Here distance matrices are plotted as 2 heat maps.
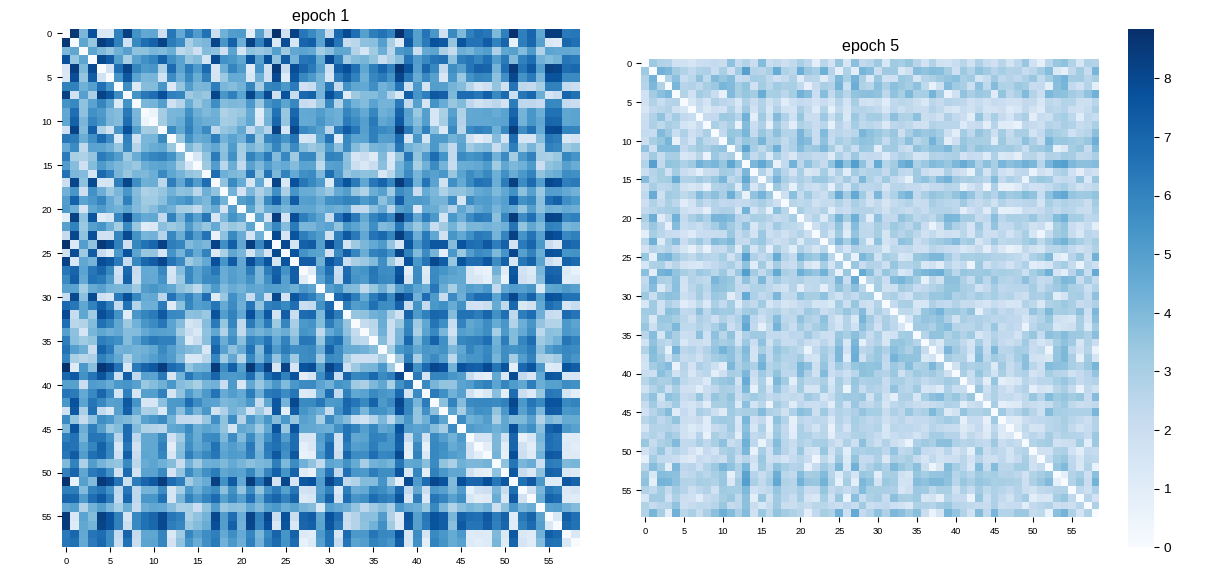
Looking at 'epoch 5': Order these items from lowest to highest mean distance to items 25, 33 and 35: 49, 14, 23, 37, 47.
49, 47, 14, 23, 37
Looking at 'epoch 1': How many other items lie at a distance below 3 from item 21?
9
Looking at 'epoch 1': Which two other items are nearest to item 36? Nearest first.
16, 3
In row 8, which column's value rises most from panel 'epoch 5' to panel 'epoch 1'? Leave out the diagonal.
24
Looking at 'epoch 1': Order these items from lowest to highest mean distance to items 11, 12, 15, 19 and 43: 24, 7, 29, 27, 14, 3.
29, 27, 14, 3, 7, 24
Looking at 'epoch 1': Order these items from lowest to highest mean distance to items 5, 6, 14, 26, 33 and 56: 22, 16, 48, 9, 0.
16, 22, 9, 48, 0
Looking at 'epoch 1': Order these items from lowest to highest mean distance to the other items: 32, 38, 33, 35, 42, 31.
33, 31, 35, 32, 42, 38
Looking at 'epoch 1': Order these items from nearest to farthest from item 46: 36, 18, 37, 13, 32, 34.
13, 18, 34, 37, 36, 32
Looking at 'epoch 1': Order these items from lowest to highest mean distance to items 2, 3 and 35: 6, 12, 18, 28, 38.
18, 38, 6, 12, 28
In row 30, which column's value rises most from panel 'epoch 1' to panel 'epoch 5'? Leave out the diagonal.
17
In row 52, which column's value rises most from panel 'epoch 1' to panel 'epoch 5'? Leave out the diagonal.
27
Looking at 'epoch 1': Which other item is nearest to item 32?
7
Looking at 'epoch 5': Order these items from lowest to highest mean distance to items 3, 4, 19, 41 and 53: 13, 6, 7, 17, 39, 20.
6, 7, 39, 20, 17, 13
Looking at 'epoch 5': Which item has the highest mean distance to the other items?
13
